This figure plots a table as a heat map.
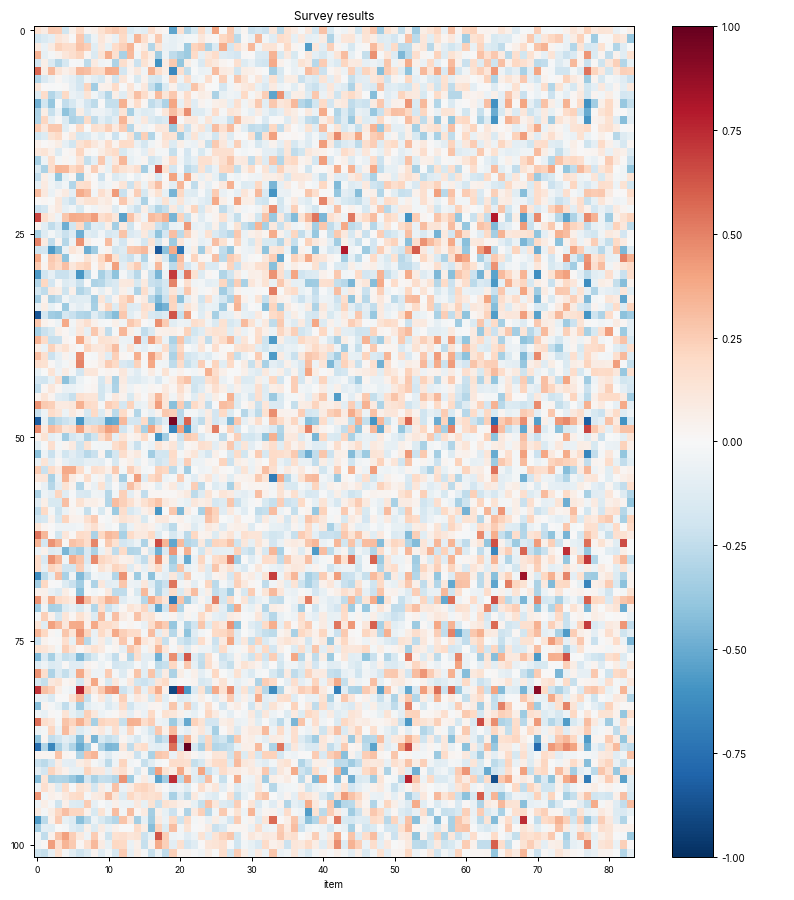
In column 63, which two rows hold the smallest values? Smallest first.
91, 63
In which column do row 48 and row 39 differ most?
19
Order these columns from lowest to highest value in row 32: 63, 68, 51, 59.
51, 63, 59, 68
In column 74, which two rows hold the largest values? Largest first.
64, 77
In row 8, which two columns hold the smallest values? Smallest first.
33, 47
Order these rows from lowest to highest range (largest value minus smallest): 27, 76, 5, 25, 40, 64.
76, 25, 40, 5, 64, 27
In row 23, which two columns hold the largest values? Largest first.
64, 0
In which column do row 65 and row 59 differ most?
17
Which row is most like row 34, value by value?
50
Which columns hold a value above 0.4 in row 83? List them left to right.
52, 65, 74
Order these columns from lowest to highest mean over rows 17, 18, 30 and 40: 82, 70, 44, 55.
55, 70, 82, 44
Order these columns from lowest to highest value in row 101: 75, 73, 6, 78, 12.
6, 78, 75, 73, 12
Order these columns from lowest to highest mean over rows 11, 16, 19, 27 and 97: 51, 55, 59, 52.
51, 55, 59, 52
